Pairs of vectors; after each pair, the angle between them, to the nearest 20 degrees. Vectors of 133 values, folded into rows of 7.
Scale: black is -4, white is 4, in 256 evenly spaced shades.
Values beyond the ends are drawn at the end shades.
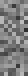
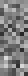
40 degrees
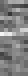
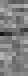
160 degrees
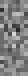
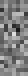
20 degrees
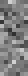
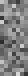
120 degrees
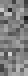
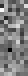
80 degrees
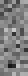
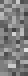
160 degrees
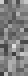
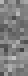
40 degrees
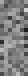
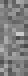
60 degrees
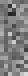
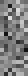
60 degrees
